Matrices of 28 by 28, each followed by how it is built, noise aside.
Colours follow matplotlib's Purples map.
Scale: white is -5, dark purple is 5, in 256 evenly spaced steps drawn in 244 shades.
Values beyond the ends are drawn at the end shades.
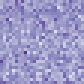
repeating columns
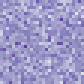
repeating columns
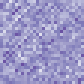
Hankel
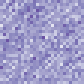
Hankel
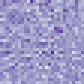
low rank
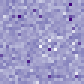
sparse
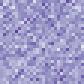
Hankel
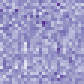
low rank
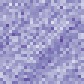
Hankel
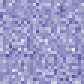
repeating columns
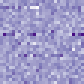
uneven rows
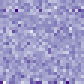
uneven rows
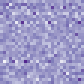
uneven rows
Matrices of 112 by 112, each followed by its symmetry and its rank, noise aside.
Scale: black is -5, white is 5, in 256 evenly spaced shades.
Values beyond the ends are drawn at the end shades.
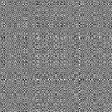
symmetric, rank three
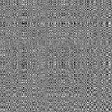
no symmetry, rank three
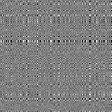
no symmetry, rank one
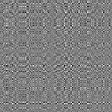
no symmetry, rank three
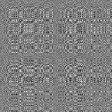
symmetric, rank three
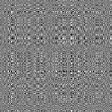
no symmetry, rank three
